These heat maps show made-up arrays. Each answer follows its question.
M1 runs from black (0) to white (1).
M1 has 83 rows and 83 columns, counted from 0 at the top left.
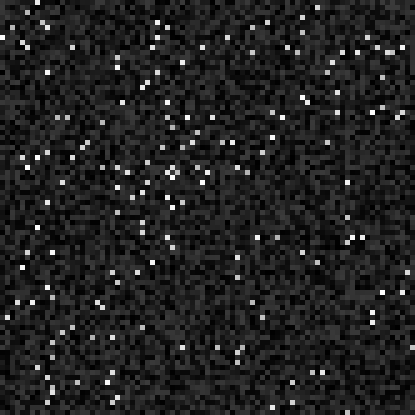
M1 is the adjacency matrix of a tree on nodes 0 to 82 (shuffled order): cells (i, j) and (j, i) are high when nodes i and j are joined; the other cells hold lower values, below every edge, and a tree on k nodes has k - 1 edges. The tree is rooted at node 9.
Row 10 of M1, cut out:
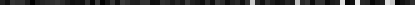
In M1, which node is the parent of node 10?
50
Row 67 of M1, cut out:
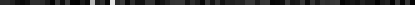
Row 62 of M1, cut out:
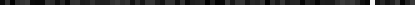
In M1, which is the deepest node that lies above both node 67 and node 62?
22
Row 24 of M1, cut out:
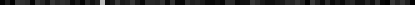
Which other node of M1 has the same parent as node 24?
61
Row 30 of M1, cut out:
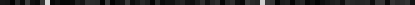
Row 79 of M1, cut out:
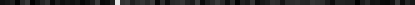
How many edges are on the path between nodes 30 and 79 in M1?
5
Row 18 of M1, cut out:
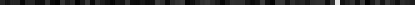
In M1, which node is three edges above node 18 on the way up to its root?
80
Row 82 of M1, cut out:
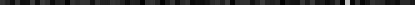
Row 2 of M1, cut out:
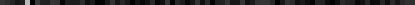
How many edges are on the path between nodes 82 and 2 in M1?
6
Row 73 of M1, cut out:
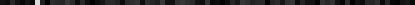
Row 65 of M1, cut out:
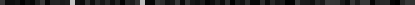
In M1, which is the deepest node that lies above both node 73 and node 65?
14
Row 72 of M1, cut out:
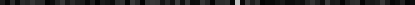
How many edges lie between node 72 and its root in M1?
4
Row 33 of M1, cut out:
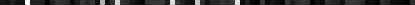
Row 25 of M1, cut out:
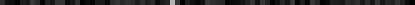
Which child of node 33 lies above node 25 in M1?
34
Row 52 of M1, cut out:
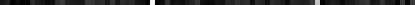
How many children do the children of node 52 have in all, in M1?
1
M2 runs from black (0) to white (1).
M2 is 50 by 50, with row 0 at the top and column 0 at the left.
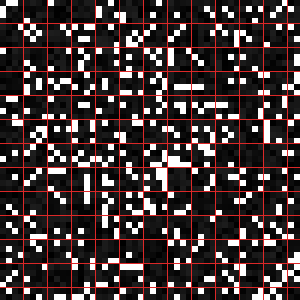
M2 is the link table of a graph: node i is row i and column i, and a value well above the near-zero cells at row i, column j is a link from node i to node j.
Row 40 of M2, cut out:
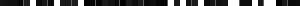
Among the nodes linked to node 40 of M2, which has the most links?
node 44
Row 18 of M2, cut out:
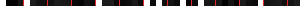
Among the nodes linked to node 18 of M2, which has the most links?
node 4
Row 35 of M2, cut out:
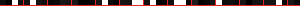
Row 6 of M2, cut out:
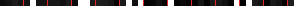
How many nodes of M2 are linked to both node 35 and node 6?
2
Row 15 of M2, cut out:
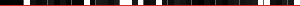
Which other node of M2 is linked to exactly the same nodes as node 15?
node 12
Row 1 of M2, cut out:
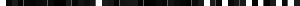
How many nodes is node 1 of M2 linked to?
8
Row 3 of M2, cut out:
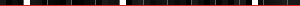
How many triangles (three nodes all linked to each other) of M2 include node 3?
0
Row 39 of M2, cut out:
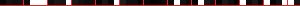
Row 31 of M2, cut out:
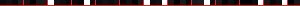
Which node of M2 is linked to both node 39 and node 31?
node 47
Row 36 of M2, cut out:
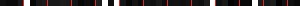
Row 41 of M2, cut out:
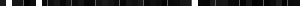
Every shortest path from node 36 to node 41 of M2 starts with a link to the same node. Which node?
node 17
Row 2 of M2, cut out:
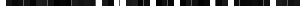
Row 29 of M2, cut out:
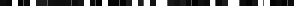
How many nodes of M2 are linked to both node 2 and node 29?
2
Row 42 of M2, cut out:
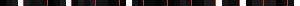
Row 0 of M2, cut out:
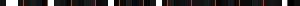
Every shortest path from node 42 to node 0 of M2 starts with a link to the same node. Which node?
node 11
